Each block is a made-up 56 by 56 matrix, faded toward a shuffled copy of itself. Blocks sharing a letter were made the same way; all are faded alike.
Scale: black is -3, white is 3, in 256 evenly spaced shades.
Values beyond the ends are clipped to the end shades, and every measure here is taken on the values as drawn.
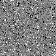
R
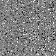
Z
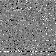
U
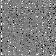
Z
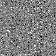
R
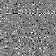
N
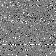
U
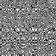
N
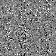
R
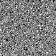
R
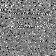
U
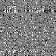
N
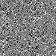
R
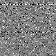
U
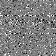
U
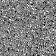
R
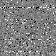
U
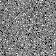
R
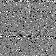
U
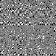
N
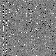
Z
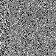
R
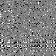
N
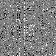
Z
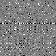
N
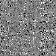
Z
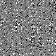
Z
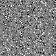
R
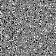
R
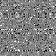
N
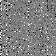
Z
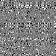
N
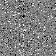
R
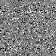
U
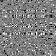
N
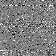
U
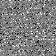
U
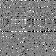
N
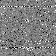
U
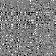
N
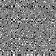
N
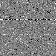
U
